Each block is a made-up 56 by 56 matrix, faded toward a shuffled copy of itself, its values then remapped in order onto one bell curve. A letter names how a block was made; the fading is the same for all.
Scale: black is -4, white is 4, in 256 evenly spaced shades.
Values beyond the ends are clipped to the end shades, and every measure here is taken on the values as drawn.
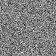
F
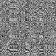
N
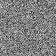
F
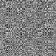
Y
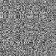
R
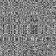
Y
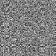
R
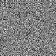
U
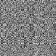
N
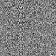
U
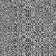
Y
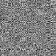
N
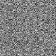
U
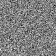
F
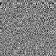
N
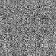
U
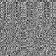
Y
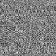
R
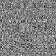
R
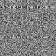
N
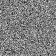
F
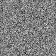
F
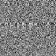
N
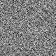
F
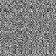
Y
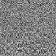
U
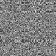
U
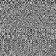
N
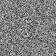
F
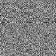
U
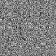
U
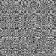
N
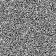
F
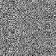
U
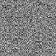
R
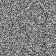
F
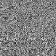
U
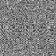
N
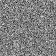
F
